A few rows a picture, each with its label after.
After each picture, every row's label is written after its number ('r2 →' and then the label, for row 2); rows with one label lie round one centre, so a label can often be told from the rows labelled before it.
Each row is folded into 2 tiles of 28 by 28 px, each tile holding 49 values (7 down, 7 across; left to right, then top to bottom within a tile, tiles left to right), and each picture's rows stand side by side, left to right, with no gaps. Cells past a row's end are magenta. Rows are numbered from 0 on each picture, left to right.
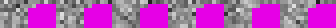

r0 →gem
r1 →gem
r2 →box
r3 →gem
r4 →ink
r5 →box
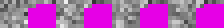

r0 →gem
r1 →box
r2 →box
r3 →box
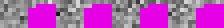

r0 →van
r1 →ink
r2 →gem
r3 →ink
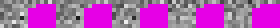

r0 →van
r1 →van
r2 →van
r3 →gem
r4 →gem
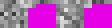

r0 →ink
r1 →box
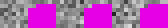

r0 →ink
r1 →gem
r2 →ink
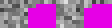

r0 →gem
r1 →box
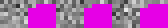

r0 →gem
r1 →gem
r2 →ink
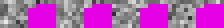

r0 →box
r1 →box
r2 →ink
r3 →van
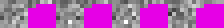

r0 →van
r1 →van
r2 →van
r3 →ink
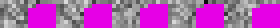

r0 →box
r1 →box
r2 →gem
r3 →box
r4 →ink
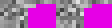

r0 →ink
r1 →ink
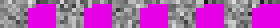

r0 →box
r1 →gem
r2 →ink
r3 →box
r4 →box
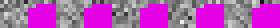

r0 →gem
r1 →box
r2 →ink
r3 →van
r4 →box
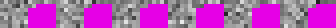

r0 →gem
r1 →box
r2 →van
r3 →van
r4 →ink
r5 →box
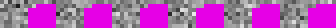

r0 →gem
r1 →ink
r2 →gem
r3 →ink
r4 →ink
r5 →van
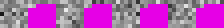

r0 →ink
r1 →box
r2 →gem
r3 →van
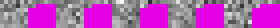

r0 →gem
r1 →van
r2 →box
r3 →box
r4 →gem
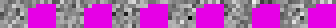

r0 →van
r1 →gem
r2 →ink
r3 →van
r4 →box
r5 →van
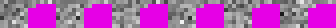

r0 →van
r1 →van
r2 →gem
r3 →van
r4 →gem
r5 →ink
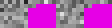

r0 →gem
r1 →gem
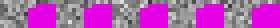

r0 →box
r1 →van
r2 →box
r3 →gem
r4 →gem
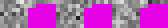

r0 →ink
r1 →van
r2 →box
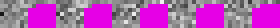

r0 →ink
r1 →ink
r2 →van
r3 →gem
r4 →gem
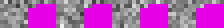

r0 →gem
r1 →box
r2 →gem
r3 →gem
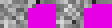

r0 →box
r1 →box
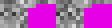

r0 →ink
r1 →ink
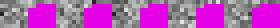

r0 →ink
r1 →box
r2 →ink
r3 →van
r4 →box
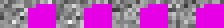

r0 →van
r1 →van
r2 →gem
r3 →gem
